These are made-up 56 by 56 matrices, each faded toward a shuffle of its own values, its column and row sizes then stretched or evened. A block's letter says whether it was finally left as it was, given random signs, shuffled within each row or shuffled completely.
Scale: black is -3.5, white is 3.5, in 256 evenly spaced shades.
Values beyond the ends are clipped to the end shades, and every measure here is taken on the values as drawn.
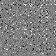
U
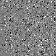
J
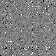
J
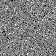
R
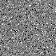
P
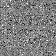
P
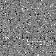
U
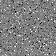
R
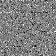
P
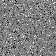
R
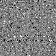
P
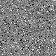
P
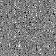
U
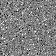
R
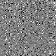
U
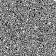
R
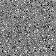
J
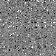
U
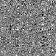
U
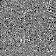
J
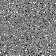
P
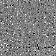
J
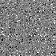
U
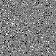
U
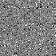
U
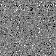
J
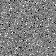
R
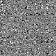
U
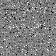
P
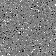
R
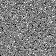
R
